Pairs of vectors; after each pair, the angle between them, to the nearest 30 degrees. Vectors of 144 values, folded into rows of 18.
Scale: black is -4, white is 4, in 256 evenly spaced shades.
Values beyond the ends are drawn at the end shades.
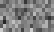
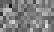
60 degrees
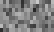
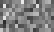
120 degrees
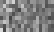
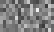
90 degrees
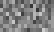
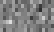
60 degrees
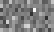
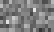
30 degrees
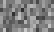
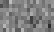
120 degrees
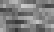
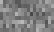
120 degrees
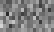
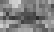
60 degrees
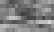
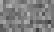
120 degrees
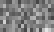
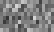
90 degrees
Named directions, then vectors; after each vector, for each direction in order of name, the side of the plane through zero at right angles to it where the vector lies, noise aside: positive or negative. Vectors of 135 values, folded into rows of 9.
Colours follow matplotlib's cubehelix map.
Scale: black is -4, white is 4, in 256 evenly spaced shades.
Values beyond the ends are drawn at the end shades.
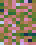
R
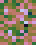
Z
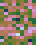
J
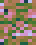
positive, negative, negative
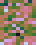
negative, positive, positive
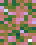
negative, negative, positive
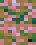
positive, positive, negative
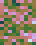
negative, negative, positive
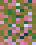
negative, positive, negative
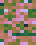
negative, positive, positive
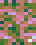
negative, negative, positive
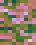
negative, negative, positive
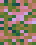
negative, negative, positive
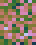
positive, negative, positive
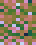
negative, positive, negative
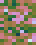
negative, negative, positive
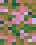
negative, negative, positive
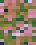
positive, negative, negative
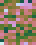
negative, positive, positive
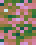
negative, positive, positive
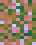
negative, positive, negative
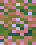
negative, positive, negative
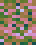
positive, negative, positive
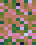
positive, negative, positive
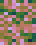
positive, positive, negative
